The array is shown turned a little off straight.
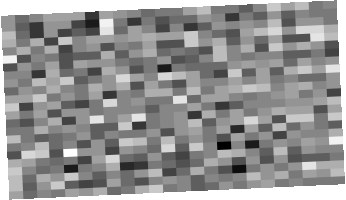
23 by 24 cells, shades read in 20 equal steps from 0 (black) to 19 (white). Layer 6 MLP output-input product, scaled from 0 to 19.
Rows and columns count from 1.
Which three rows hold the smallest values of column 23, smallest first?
14, 20, 10
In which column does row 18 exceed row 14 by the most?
5
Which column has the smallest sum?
6
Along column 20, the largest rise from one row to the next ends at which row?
16
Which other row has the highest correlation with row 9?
17
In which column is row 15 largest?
18
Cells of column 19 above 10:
11
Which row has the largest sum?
4
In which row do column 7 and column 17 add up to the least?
2
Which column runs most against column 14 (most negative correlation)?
8
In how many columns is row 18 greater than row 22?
11
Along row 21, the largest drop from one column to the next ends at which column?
12
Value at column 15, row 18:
10
